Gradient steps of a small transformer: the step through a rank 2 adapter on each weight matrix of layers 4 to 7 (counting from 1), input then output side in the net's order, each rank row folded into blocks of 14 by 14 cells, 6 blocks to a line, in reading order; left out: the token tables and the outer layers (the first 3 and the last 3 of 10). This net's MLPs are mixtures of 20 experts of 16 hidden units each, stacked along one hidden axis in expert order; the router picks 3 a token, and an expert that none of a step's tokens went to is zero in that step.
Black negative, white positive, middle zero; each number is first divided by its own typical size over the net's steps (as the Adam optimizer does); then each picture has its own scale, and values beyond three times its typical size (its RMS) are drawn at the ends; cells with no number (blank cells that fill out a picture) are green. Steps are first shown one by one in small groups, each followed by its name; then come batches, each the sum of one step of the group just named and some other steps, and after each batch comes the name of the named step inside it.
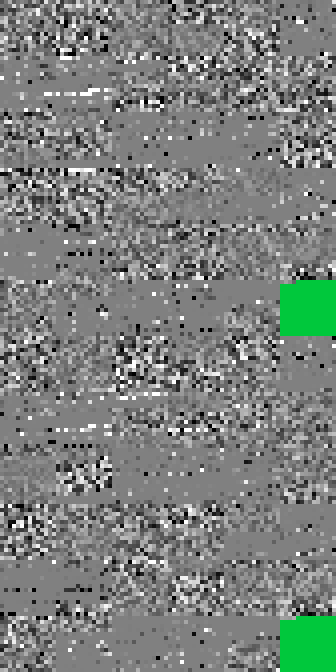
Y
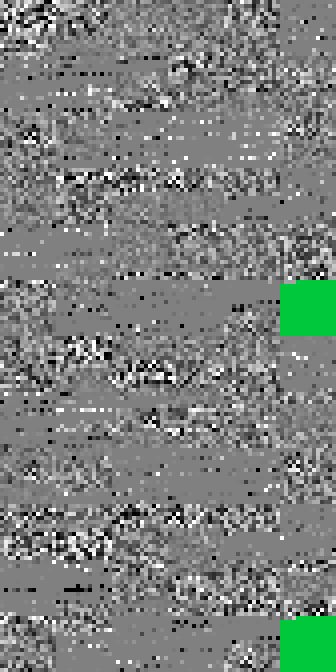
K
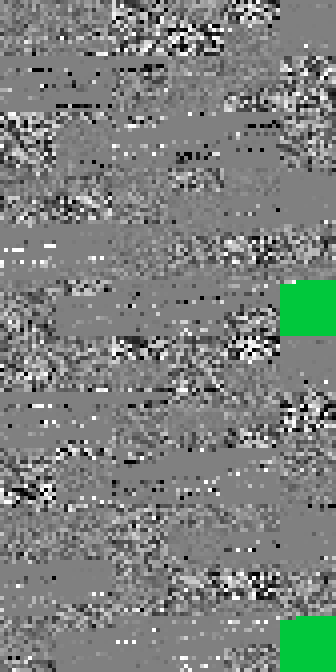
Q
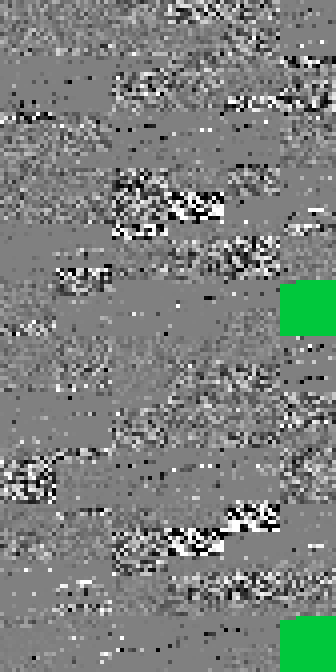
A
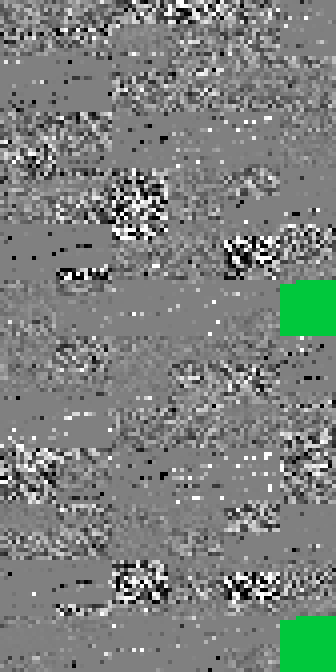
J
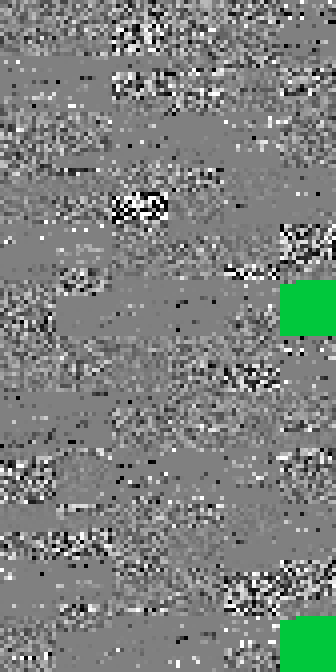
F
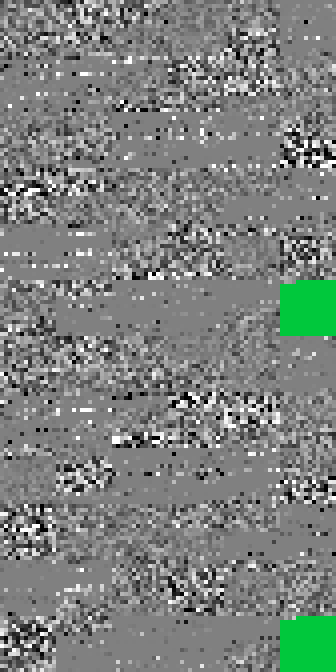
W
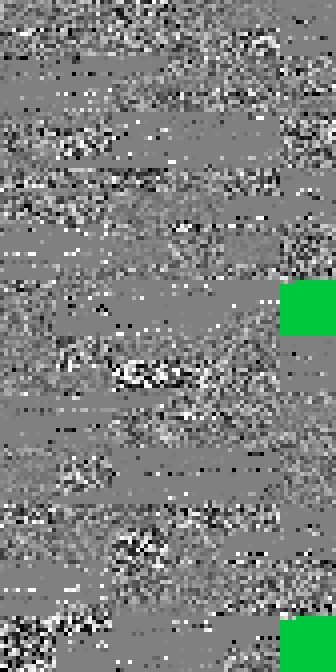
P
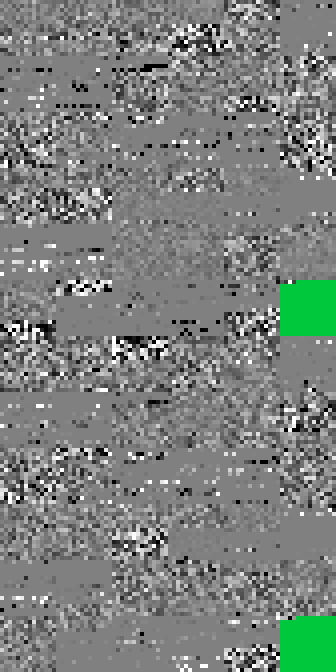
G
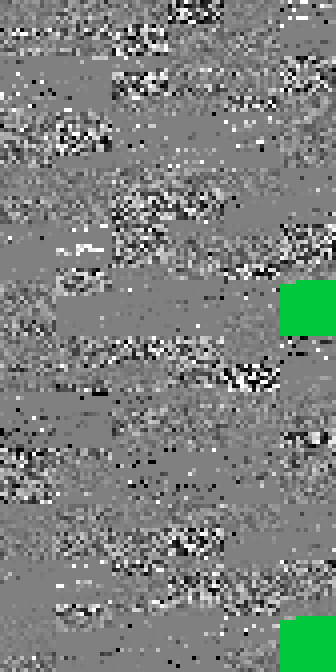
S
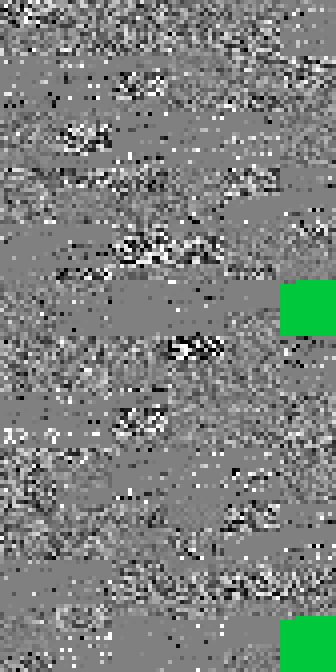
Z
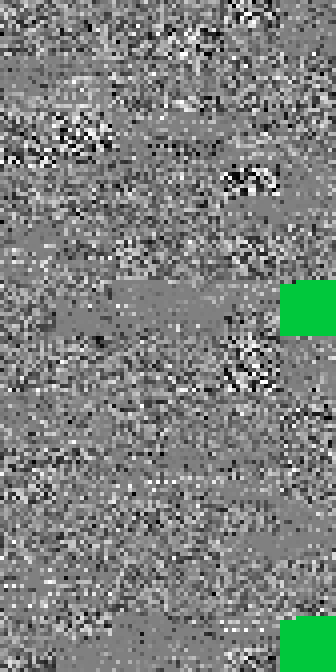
K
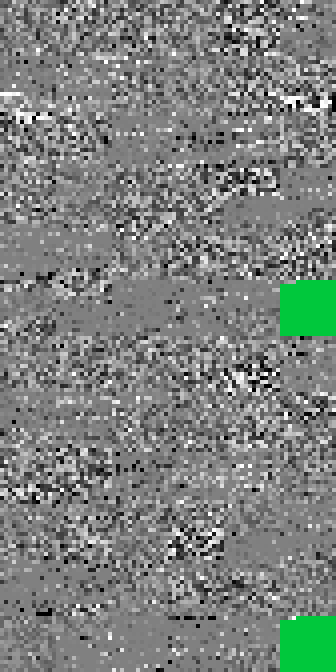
S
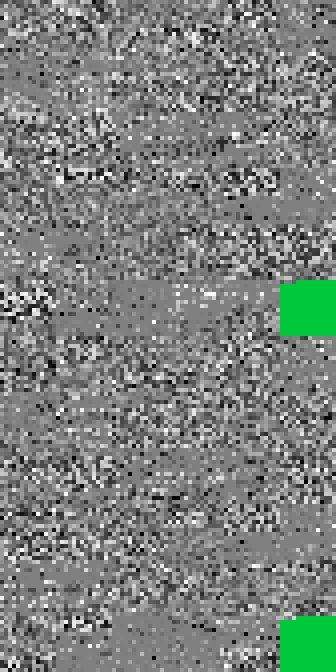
K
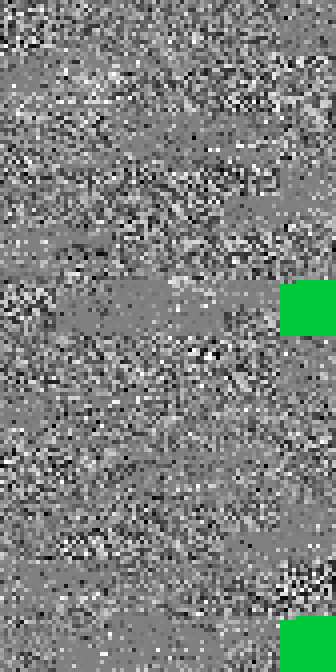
Z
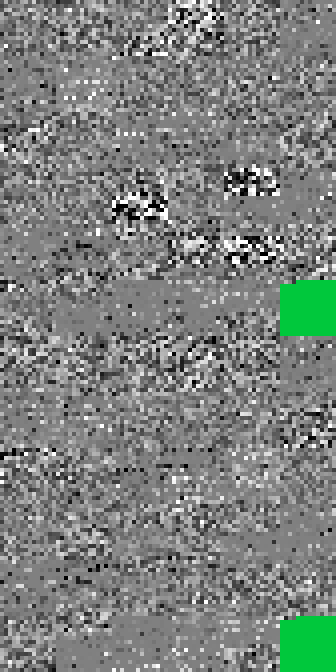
J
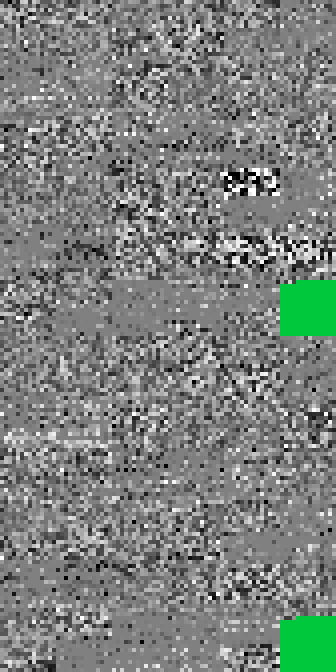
G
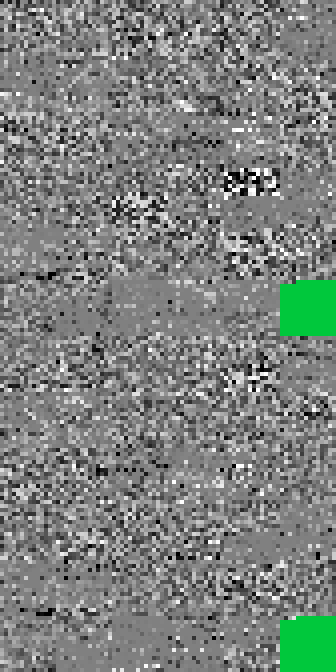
S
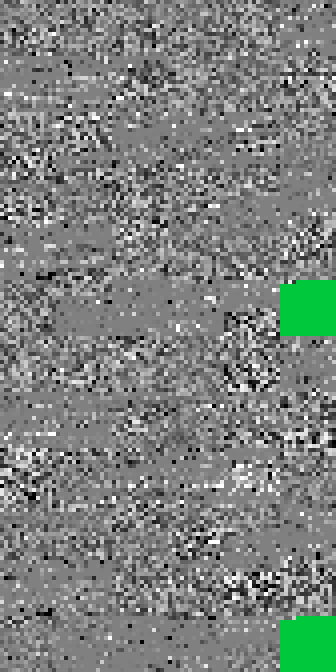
Q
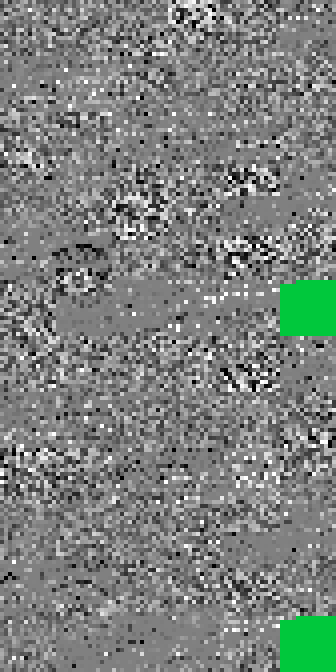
J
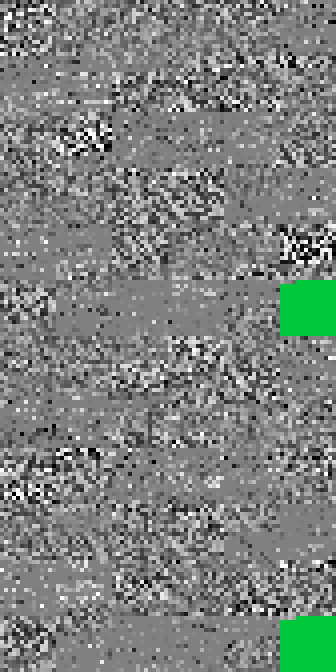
W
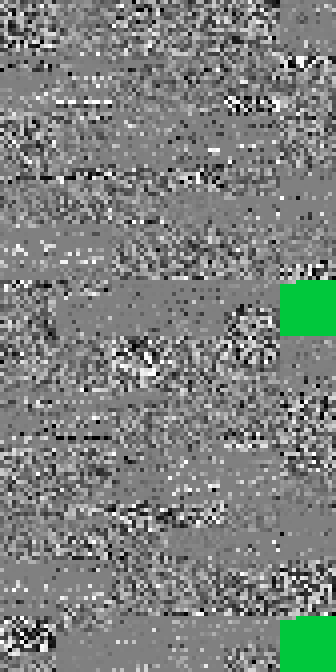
Q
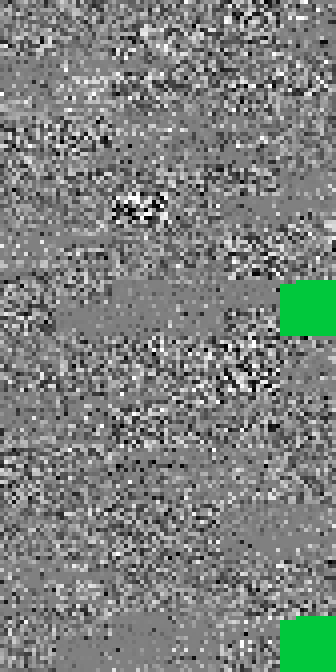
S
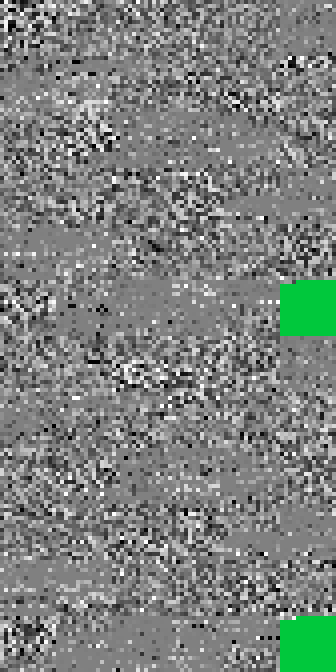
P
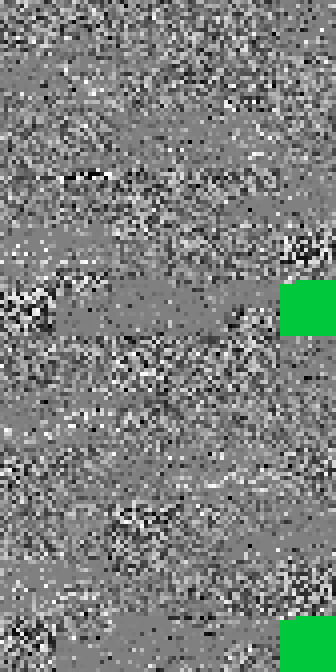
K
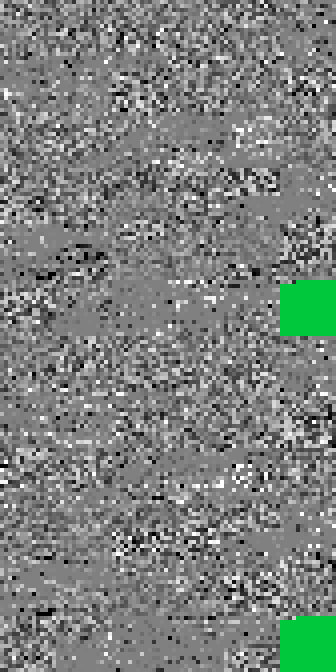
P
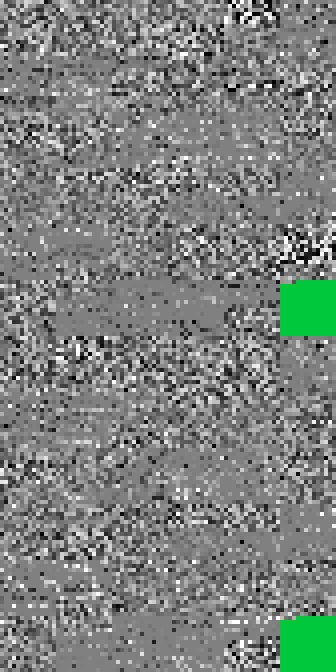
K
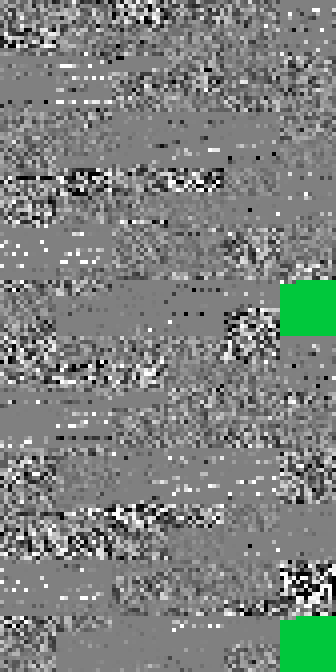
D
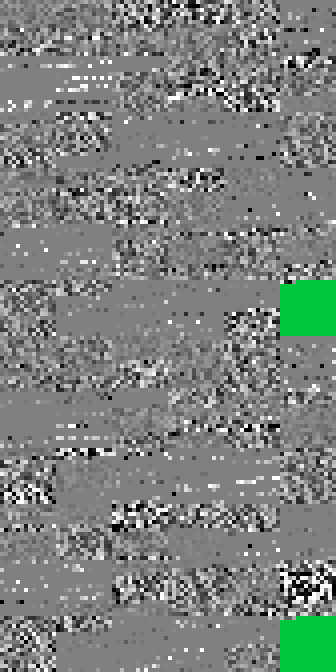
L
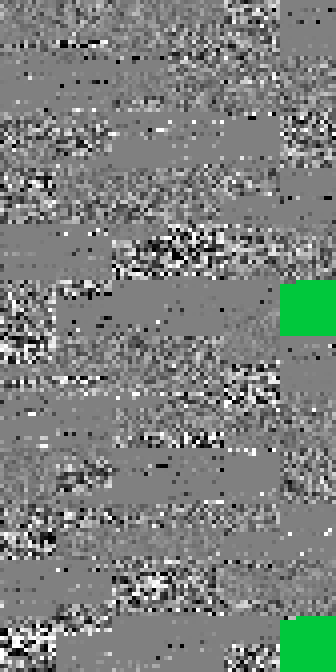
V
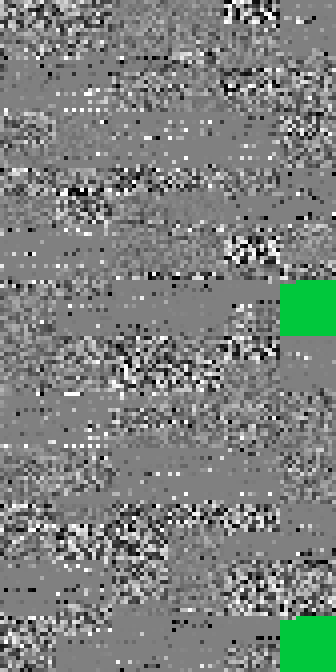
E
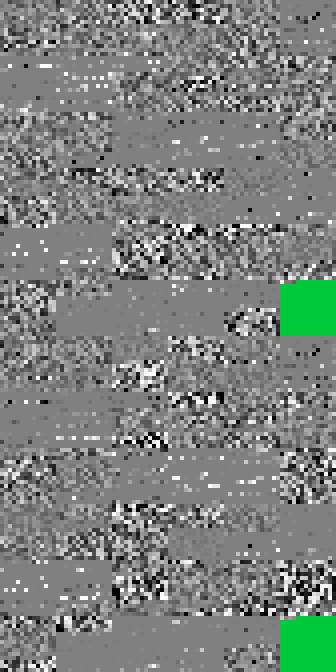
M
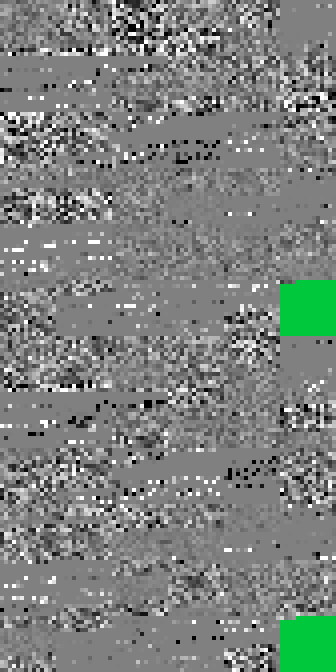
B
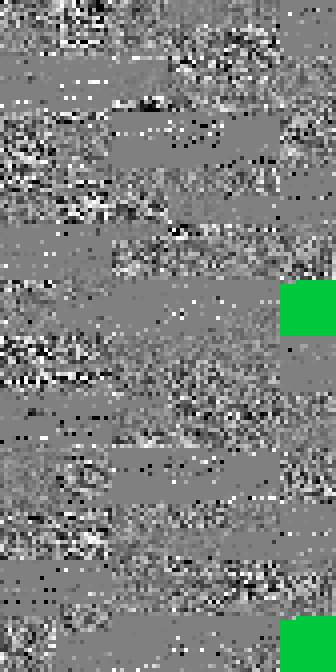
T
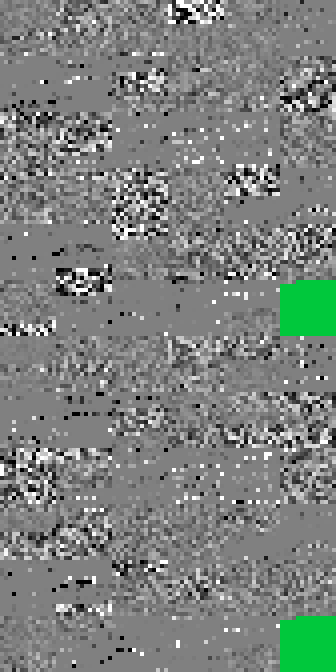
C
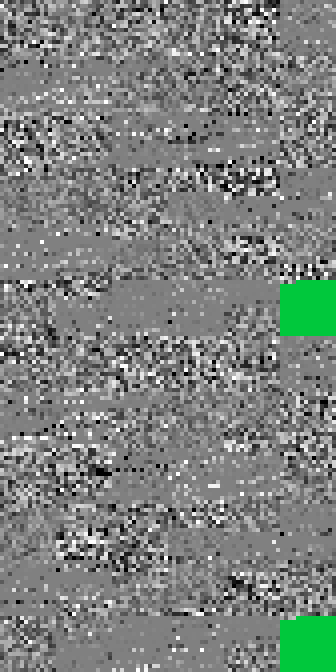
E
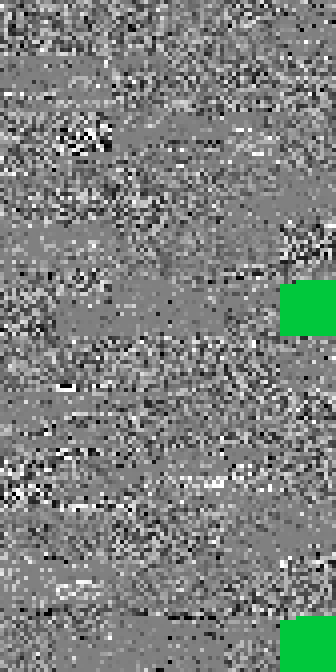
B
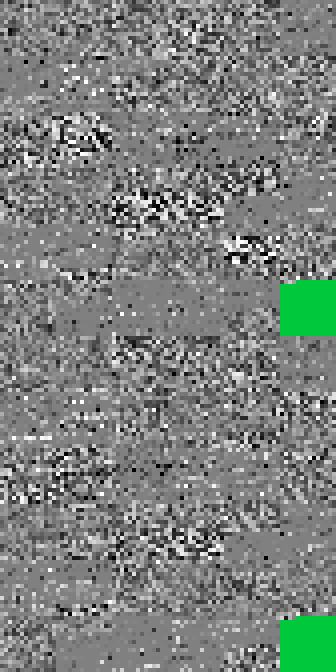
V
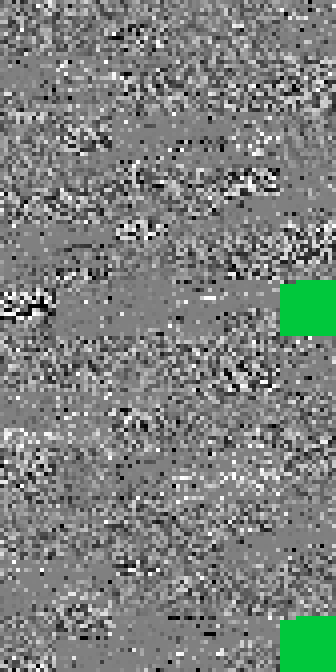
L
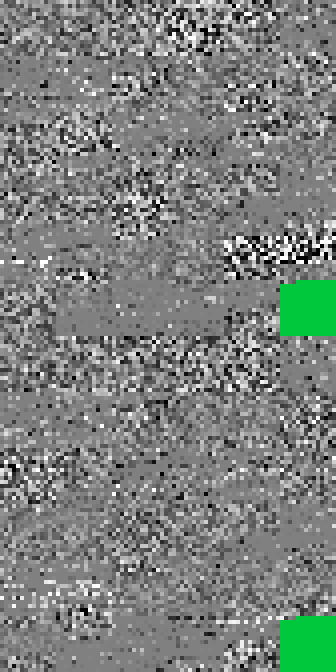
E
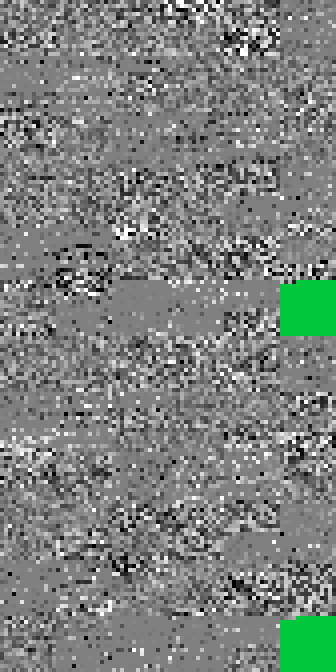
C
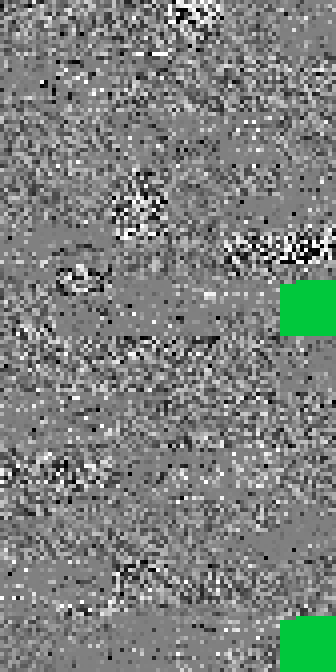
C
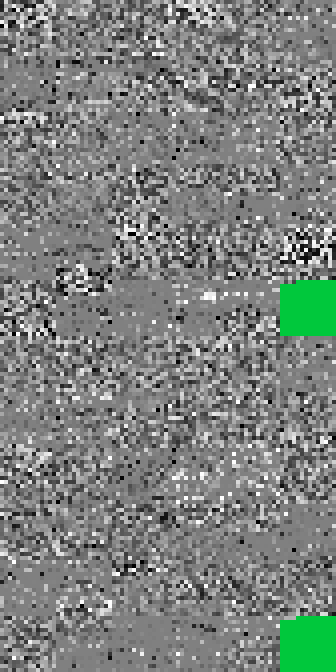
C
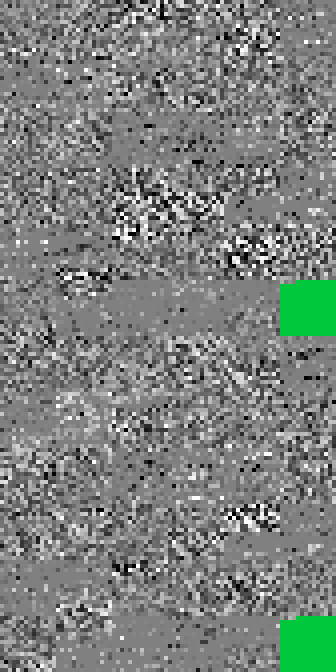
M
